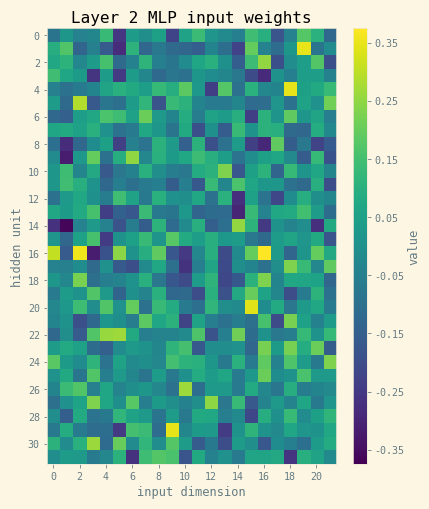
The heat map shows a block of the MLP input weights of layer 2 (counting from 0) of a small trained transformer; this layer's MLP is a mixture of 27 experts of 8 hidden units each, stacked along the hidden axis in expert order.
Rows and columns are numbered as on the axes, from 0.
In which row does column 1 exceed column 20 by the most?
1
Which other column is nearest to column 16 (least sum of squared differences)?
20
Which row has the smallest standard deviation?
25
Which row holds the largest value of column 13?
10
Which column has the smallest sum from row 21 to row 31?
13
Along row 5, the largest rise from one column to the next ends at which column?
2
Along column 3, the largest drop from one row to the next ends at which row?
16
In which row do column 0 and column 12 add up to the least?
14
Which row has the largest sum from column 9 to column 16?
24
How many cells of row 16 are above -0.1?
15
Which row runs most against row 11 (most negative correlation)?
4
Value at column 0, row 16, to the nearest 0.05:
0.3
